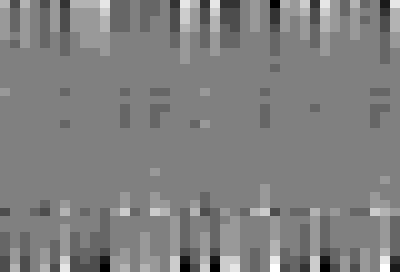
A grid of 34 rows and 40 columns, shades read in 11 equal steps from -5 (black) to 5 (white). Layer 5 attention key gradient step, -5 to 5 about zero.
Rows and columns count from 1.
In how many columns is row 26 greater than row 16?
8
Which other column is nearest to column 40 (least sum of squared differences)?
33
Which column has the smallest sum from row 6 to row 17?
39
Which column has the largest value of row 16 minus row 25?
21
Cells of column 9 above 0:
6
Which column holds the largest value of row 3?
19
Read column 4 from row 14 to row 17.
0 0 0 0
